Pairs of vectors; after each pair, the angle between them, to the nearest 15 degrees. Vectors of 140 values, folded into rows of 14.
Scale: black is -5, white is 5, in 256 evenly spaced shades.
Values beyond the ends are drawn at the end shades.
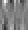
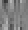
150 degrees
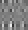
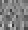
45 degrees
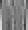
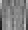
165 degrees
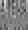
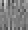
30 degrees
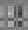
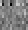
90 degrees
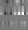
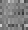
120 degrees
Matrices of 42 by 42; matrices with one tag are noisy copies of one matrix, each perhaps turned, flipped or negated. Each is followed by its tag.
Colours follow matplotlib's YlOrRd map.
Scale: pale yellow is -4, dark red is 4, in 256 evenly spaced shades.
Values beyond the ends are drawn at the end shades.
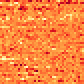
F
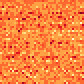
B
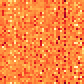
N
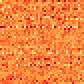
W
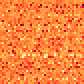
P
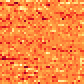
F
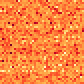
B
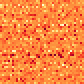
P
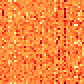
N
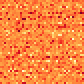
B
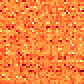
B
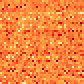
B
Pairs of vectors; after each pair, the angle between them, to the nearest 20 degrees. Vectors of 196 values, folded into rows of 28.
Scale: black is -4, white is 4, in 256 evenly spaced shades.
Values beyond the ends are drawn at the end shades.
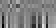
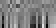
20 degrees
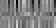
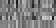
40 degrees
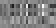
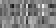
20 degrees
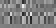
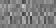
20 degrees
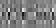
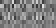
120 degrees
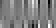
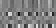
120 degrees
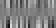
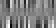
160 degrees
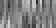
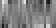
100 degrees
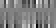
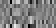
120 degrees
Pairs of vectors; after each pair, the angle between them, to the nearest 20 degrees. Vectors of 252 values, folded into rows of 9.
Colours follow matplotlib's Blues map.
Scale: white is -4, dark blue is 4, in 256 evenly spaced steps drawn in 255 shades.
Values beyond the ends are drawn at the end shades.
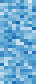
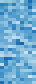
160 degrees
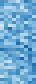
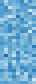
100 degrees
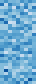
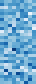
60 degrees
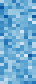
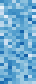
160 degrees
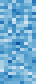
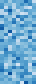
120 degrees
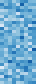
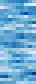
80 degrees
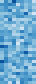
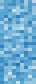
60 degrees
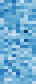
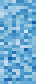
140 degrees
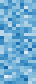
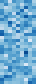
140 degrees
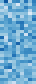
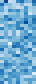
60 degrees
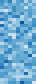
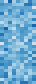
60 degrees
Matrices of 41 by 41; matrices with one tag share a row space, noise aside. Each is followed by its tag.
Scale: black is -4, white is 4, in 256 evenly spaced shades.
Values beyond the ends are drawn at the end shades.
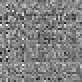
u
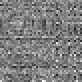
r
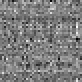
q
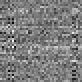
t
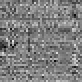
t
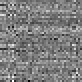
t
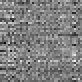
t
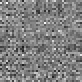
u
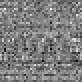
q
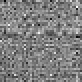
q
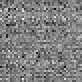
u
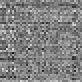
t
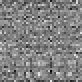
q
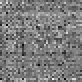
u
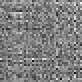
r
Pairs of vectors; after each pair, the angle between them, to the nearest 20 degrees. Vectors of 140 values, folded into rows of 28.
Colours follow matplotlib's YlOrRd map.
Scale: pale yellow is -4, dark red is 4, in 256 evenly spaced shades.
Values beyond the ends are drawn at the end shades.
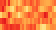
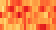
160 degrees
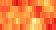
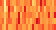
100 degrees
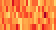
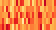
100 degrees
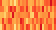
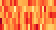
120 degrees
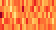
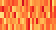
100 degrees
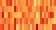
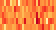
100 degrees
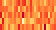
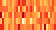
20 degrees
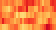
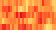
160 degrees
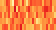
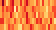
140 degrees
